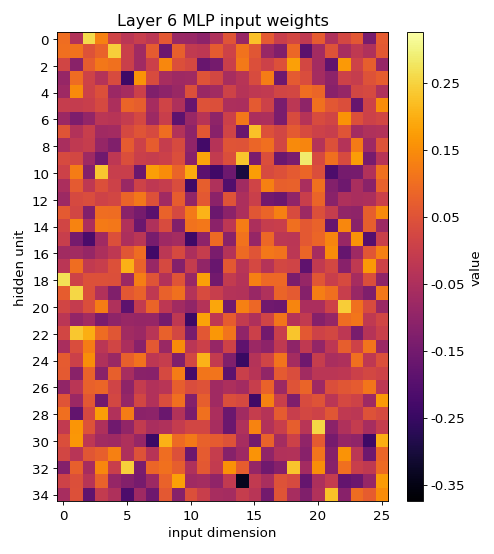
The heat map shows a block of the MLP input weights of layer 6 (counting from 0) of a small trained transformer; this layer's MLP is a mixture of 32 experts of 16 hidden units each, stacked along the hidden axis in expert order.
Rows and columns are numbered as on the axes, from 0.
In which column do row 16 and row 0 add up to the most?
15
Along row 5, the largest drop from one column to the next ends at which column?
23
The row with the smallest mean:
33
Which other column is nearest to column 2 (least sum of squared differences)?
0
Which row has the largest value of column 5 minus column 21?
32
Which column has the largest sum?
25
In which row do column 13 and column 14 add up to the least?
10
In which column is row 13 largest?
11
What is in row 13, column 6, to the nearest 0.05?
-0.15
